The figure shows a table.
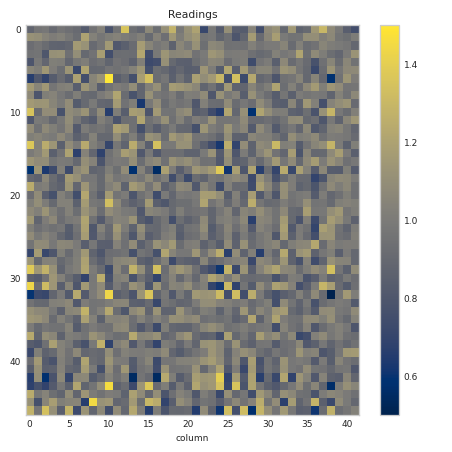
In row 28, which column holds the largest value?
7
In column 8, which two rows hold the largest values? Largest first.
45, 37
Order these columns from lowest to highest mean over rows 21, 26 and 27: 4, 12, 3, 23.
3, 12, 23, 4
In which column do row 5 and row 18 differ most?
6
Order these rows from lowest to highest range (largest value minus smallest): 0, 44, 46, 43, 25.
25, 44, 0, 46, 43
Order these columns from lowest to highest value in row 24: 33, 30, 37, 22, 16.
33, 16, 30, 22, 37
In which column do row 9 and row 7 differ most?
31
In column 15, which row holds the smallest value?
46
